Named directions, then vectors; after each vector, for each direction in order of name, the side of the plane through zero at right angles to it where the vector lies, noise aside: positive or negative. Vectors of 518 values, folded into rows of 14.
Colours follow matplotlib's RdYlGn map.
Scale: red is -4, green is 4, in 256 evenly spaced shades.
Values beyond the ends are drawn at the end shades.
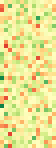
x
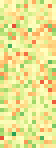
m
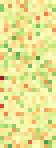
negative, negative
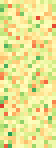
positive, negative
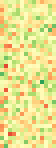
negative, positive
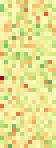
negative, negative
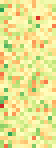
positive, negative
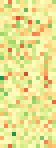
positive, positive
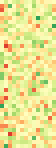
negative, positive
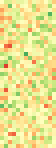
negative, positive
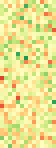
negative, negative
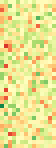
negative, positive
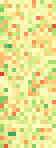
positive, negative
